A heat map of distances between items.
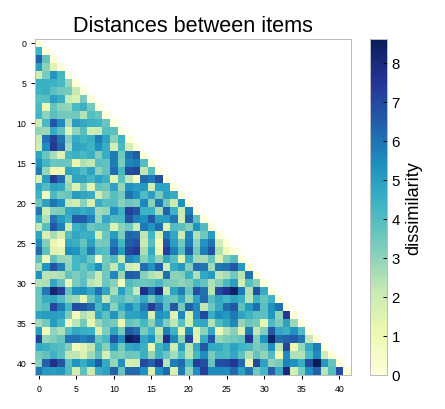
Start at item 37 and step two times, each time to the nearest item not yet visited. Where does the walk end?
36
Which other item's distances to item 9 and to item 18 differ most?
41
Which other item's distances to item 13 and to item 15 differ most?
17
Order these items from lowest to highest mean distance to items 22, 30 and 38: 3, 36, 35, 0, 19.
35, 19, 36, 0, 3
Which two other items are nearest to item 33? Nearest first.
22, 10
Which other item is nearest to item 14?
3
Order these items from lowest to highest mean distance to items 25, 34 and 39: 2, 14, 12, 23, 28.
2, 14, 28, 23, 12
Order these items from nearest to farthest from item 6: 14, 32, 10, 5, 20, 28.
32, 5, 20, 28, 14, 10
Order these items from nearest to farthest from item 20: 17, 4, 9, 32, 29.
4, 32, 17, 9, 29
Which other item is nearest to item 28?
40
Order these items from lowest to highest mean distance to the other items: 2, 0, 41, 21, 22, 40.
0, 21, 2, 41, 22, 40
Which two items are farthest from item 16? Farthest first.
31, 40
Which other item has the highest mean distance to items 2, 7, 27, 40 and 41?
33
